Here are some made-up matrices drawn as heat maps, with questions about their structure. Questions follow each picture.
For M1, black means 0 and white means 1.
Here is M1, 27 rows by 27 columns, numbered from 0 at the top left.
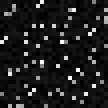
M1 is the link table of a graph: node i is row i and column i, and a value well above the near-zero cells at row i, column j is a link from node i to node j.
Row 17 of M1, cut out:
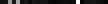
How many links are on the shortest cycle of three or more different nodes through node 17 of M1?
4
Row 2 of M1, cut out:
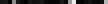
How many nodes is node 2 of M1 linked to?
4
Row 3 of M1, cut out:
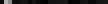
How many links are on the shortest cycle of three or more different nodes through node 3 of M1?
6
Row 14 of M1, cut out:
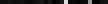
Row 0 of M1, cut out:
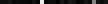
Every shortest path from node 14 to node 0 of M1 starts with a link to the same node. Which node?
node 16
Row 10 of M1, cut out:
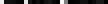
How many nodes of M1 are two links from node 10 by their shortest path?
5
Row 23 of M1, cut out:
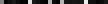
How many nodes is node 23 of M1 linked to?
5
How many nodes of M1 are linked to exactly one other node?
5
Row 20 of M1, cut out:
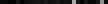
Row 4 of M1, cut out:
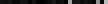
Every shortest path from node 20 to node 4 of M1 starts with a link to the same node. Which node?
node 18
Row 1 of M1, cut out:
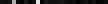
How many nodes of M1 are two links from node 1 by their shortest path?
3
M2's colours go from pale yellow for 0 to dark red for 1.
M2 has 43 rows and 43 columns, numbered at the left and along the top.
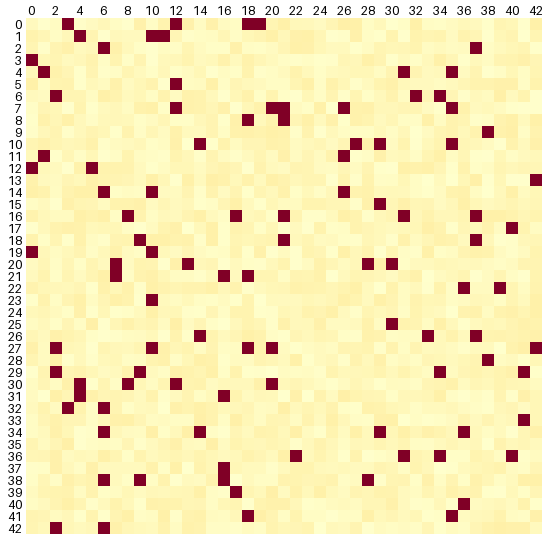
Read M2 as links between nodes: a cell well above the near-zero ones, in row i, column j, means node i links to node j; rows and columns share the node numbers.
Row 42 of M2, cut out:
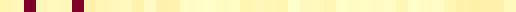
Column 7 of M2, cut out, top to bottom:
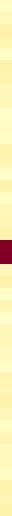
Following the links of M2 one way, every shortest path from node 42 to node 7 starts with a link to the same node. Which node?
node 2
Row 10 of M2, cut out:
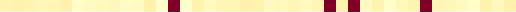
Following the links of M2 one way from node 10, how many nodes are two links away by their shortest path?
9
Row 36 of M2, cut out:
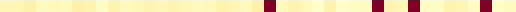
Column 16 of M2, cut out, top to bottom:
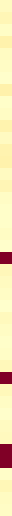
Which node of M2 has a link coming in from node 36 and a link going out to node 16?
node 31
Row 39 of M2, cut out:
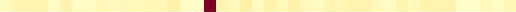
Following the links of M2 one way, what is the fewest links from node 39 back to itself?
5
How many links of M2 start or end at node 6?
9
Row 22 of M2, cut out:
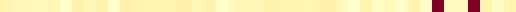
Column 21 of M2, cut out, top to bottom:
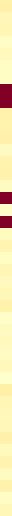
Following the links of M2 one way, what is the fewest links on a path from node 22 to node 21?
4
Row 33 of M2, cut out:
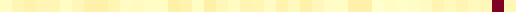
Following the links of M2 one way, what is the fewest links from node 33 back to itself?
6
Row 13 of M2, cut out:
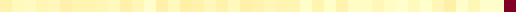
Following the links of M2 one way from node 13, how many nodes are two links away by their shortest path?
2
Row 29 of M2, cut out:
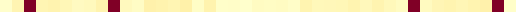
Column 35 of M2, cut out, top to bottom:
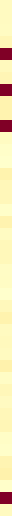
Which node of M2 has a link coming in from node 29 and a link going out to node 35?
node 41
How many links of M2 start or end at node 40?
3
